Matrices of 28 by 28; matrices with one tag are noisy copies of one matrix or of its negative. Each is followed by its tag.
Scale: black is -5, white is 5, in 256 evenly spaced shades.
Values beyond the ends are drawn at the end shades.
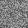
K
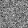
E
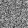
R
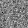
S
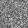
K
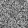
K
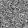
E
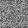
R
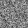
E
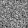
K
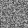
E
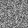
R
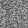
S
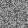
E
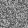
E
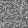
R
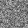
E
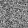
S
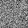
R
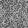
S
